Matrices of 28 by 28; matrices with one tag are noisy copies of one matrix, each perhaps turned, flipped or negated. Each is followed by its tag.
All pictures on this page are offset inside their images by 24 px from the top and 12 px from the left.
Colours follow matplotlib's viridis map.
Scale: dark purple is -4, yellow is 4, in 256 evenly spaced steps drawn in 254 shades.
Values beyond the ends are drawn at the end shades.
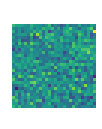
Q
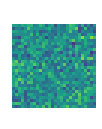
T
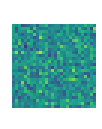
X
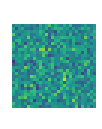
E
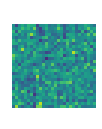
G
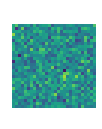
E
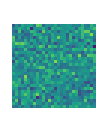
Q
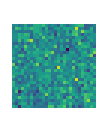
Q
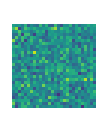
X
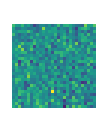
Q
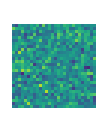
T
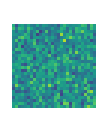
T
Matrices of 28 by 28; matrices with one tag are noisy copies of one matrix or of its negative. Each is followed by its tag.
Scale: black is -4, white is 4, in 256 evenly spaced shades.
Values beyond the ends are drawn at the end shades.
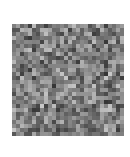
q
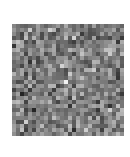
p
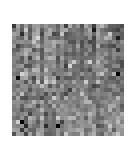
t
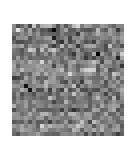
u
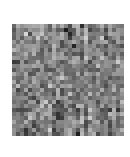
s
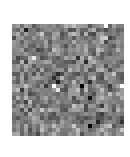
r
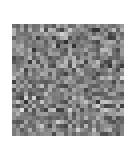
p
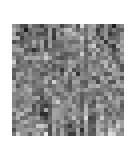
s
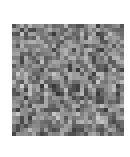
r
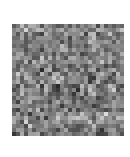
r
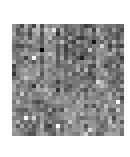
t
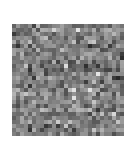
u
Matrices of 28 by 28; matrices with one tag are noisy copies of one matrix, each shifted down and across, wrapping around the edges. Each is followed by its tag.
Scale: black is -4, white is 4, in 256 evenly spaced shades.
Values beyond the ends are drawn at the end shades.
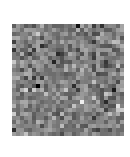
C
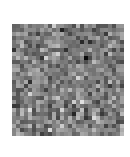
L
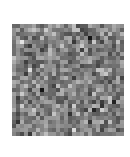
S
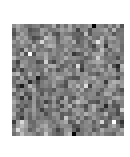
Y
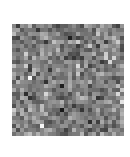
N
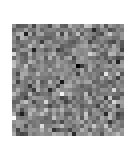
L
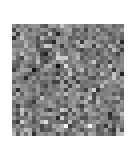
C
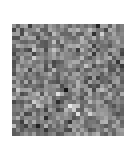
C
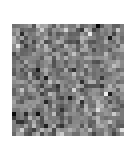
Y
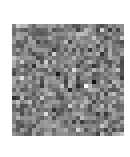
L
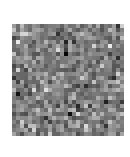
S
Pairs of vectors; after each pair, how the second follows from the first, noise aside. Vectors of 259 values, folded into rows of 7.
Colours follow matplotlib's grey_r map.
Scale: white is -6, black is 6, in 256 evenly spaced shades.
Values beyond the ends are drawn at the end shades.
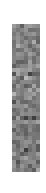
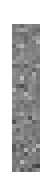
wrapped around, negated, partly zeroed.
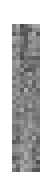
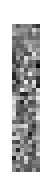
wrapped around, negated, scaled up.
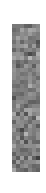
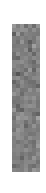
wrapped around, shrunk.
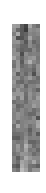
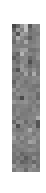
negated, partly zeroed.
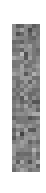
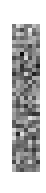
negated, scaled up.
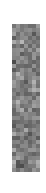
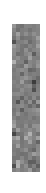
negated, partly zeroed.
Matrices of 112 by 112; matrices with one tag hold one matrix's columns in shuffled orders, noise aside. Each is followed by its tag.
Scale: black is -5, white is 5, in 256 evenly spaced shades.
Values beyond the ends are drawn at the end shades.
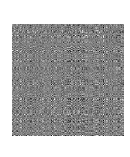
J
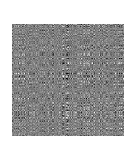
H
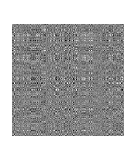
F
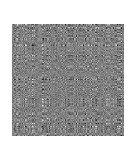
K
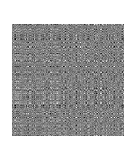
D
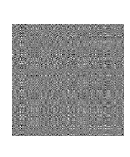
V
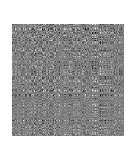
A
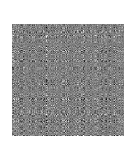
J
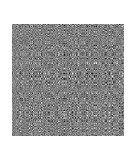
H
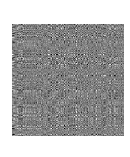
V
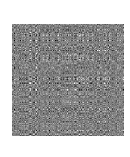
F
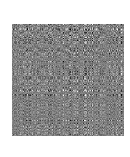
A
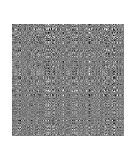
A
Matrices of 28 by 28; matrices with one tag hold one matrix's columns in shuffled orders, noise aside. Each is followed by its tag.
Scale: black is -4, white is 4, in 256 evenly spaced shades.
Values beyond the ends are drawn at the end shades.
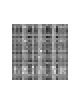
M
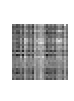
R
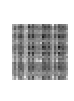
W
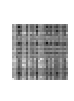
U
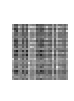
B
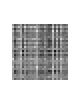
B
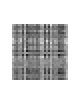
R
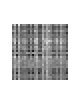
R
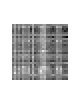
M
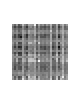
W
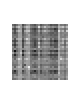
B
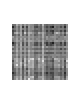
U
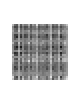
W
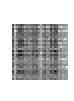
B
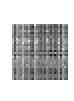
R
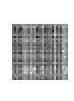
M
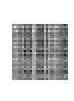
B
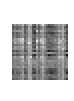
R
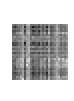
U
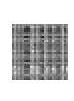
M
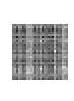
M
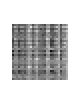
B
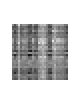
R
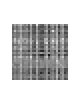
R
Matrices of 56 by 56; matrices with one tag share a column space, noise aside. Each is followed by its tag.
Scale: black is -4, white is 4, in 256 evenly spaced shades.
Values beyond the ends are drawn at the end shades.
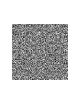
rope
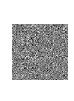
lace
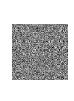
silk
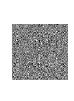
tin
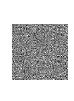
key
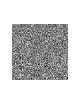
tin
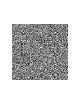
tin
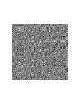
silk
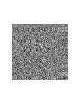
silk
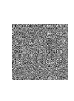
rope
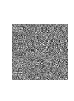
silk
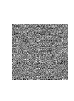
rope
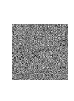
lace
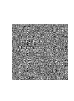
silk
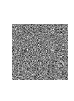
key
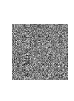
tin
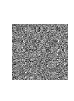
silk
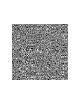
key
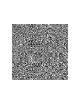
tin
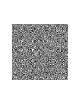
silk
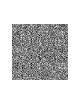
lace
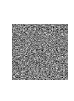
key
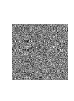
silk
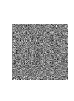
rope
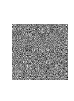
key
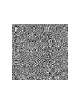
silk
